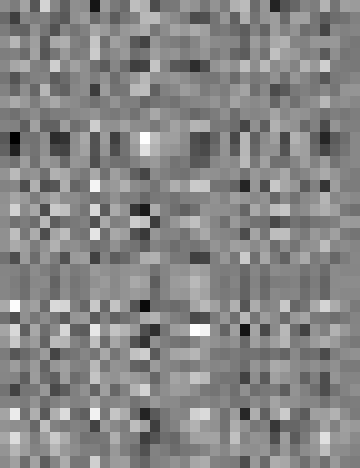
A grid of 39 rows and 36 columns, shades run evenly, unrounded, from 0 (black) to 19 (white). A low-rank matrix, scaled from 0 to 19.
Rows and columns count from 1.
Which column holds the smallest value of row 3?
33
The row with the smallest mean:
12
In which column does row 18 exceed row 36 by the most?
10
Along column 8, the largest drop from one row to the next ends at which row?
28
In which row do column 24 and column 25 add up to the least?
16
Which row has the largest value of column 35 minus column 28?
1
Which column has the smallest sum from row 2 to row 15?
2
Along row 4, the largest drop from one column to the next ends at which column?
11
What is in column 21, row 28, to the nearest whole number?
18
